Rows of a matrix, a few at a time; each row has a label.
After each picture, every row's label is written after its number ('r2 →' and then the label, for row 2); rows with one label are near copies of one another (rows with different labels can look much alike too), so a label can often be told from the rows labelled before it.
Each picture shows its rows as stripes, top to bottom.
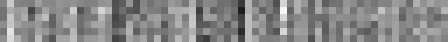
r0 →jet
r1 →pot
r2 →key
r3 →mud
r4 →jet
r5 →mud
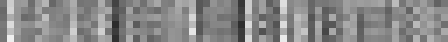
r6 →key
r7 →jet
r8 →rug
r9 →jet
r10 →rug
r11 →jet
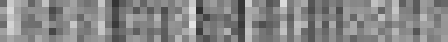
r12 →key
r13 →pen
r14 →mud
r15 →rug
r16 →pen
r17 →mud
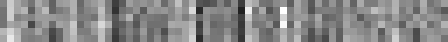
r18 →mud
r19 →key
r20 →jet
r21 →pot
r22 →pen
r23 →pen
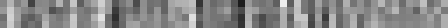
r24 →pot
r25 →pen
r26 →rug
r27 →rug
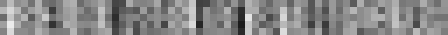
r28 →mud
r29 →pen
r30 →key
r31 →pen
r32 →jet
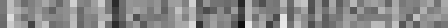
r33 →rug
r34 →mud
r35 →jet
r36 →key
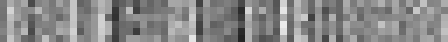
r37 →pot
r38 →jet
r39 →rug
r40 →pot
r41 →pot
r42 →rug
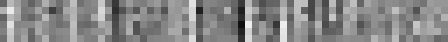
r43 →rug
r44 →pen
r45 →rug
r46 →jet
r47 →jet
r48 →key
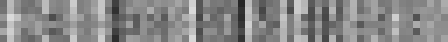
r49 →rug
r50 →rug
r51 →pen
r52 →jet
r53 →pen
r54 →rug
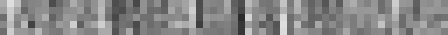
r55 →pen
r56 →pen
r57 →key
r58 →pot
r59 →jet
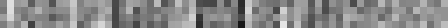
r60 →mud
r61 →jet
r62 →pen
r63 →pot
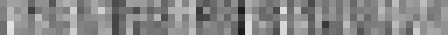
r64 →mud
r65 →pot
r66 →mud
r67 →jet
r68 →jet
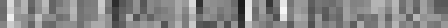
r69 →key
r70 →key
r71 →jet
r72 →mud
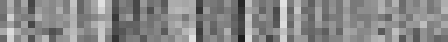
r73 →pot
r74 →pot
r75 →jet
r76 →pot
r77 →pen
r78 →key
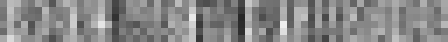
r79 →mud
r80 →rug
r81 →rug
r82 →pot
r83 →key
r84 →pen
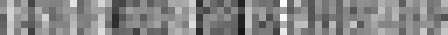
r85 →pot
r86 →mud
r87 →key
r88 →rug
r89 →pot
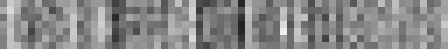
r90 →mud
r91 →pen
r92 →rug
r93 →pot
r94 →pot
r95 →rug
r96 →mud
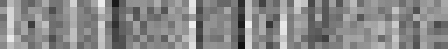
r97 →rug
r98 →pen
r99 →jet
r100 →key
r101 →key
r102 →pen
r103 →key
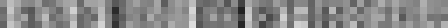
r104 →mud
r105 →rug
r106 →key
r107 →rug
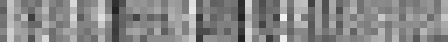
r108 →rug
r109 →rug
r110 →pot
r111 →rug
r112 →mud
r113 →key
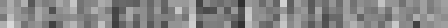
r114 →pot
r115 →mud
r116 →jet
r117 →pen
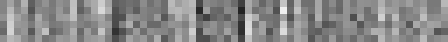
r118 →pot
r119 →pot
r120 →mud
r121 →jet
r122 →key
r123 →mud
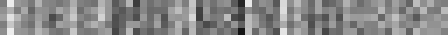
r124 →jet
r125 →pot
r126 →pen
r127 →mud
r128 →jet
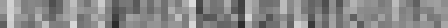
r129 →pen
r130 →pen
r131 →mud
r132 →rug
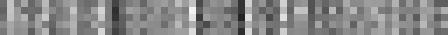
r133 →key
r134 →rug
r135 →key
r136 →mud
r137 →key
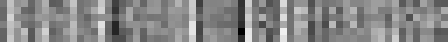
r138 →key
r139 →rug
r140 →jet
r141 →rug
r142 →key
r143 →key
